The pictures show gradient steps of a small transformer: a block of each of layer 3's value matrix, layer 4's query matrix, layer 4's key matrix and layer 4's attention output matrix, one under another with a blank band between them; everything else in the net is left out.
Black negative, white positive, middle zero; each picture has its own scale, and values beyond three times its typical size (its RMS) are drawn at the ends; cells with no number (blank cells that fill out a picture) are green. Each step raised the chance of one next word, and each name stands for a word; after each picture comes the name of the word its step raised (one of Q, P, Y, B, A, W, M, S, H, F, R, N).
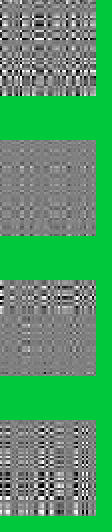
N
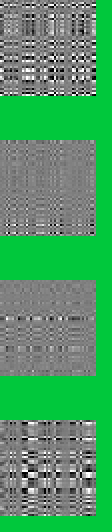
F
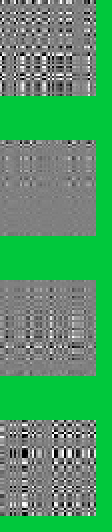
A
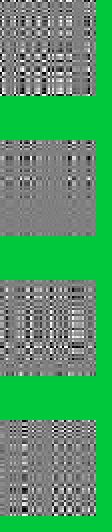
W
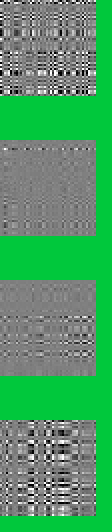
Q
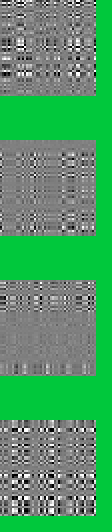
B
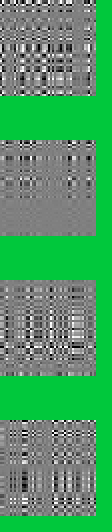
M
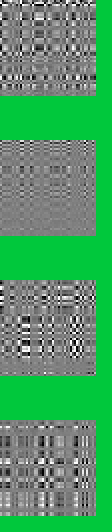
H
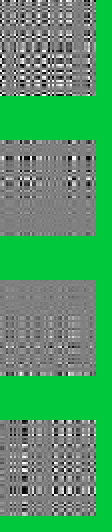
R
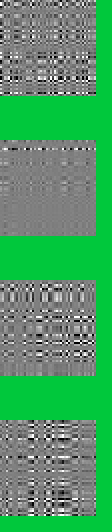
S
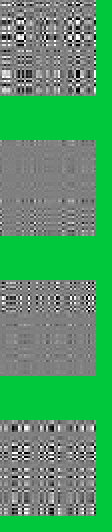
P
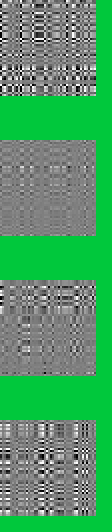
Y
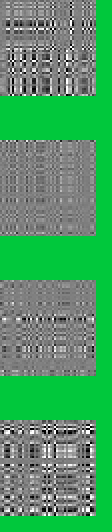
W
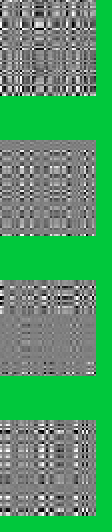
W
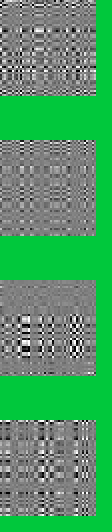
F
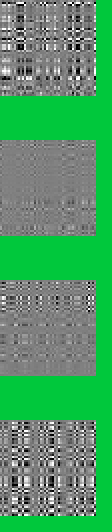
M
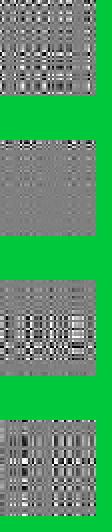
H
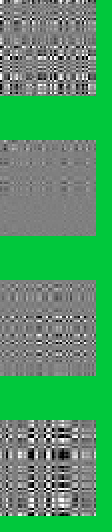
A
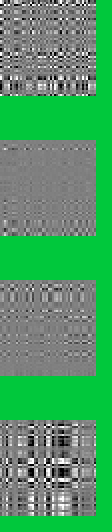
H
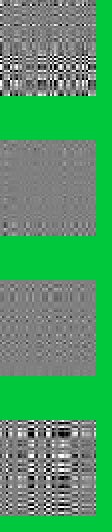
R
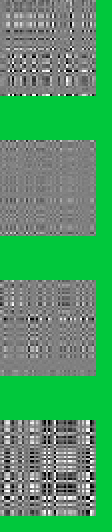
N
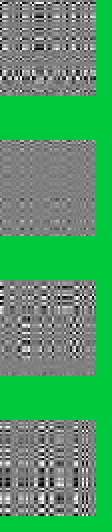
M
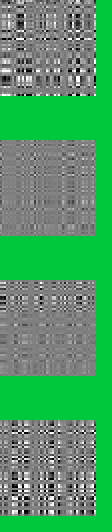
N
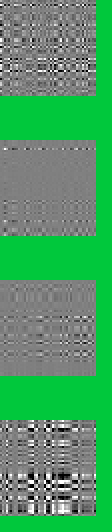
B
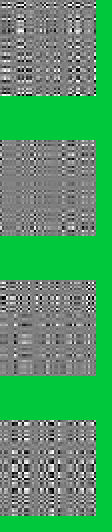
F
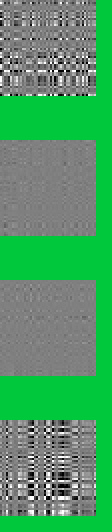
N
